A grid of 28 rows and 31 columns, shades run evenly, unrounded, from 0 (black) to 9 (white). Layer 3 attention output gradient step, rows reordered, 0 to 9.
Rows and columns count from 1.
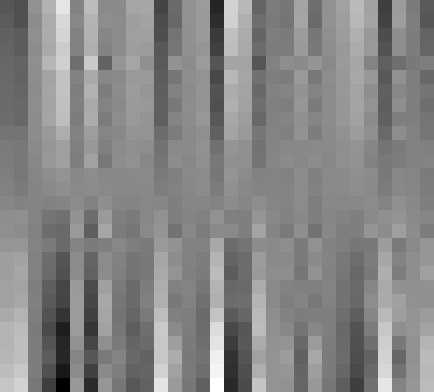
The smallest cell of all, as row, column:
28, 5
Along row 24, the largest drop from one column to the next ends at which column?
17
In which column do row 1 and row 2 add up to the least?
16
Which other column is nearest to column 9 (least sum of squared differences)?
3
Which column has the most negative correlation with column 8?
9
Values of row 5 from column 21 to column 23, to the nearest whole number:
5 5 5
